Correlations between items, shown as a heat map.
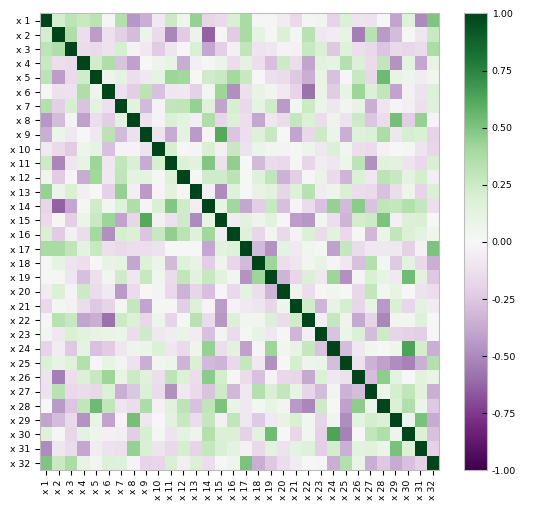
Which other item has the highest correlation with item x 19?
x 30
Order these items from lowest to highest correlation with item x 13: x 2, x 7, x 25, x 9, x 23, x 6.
x 9, x 6, x 23, x 2, x 25, x 7
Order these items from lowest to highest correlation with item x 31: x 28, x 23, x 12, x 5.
x 23, x 5, x 28, x 12
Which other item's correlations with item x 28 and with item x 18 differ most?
x 26
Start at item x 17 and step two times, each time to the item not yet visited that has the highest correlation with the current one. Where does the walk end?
x 1
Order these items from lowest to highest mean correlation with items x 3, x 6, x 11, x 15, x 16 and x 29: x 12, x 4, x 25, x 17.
x 25, x 4, x 17, x 12
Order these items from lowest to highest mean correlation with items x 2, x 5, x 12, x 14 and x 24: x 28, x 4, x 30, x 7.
x 4, x 7, x 28, x 30
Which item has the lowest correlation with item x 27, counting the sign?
x 11
